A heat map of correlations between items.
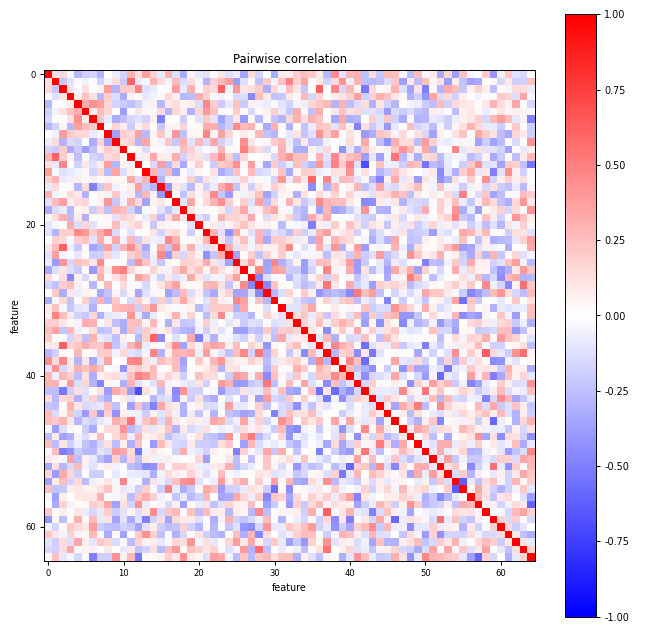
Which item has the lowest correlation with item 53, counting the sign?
39
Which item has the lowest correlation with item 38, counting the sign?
42
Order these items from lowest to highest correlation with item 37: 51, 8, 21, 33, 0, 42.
0, 51, 33, 42, 8, 21
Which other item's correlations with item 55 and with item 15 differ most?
16
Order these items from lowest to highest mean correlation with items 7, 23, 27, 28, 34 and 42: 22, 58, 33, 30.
33, 58, 30, 22
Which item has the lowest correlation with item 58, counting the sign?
43
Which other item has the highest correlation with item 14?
35
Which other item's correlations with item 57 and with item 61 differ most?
8
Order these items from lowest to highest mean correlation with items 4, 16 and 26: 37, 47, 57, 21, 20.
57, 20, 47, 21, 37
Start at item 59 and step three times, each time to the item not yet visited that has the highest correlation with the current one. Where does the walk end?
49
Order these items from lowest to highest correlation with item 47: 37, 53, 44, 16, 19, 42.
19, 37, 53, 16, 44, 42
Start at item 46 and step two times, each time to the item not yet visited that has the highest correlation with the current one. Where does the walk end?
1
